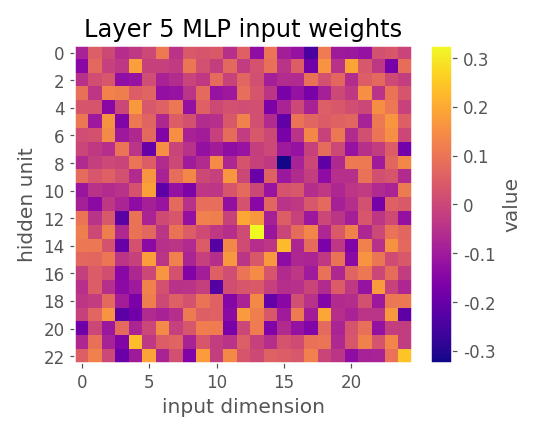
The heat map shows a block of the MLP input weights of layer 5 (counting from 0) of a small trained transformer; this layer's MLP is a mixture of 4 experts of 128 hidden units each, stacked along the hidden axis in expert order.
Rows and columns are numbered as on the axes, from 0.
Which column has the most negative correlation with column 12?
3
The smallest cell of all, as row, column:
8, 15
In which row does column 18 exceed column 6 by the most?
19
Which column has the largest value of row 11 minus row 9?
18
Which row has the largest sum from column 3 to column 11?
9
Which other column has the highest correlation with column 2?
0
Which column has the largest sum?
23
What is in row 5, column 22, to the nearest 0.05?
0.1
